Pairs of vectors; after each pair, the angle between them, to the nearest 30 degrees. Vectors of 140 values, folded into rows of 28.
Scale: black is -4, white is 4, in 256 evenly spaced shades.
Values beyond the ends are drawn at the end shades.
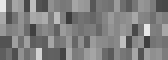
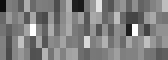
120 degrees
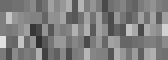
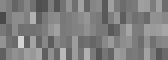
60 degrees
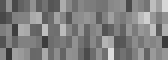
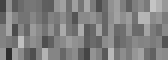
60 degrees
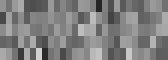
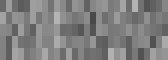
120 degrees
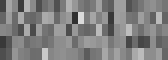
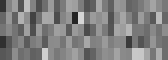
30 degrees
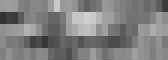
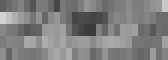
150 degrees
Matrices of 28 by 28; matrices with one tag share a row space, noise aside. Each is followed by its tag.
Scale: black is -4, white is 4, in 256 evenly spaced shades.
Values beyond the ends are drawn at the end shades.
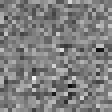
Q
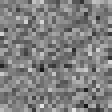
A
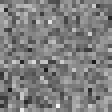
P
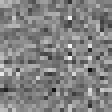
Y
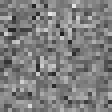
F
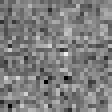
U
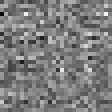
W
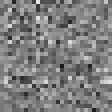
F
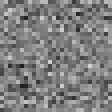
W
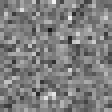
F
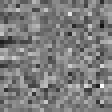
Y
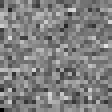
U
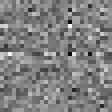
Y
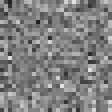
U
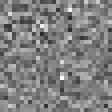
F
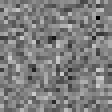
Q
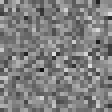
A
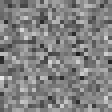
W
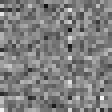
Y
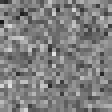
W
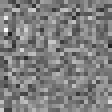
P
